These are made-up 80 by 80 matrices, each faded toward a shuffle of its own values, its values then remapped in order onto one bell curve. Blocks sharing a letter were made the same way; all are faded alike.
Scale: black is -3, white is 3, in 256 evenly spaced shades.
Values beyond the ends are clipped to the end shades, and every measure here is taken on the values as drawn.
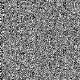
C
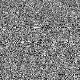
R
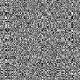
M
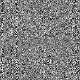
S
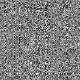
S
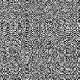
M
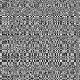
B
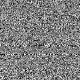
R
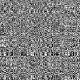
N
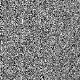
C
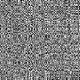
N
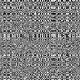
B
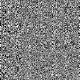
S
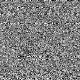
R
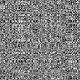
M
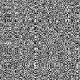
M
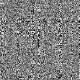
S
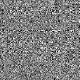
S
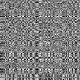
B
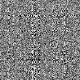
S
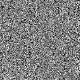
C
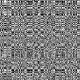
B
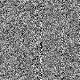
C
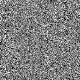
C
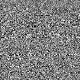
R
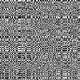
B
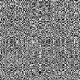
N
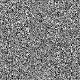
C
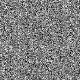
C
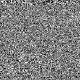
R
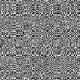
B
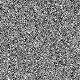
C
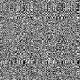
M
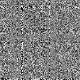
S
